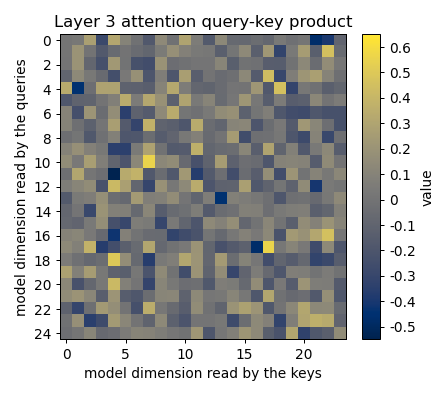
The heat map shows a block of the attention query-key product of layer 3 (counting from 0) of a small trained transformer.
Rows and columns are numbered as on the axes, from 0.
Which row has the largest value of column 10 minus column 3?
0
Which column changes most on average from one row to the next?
4
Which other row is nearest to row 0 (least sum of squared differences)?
18
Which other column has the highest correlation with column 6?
23
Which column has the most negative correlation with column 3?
1
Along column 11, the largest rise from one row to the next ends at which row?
12
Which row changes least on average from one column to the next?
14
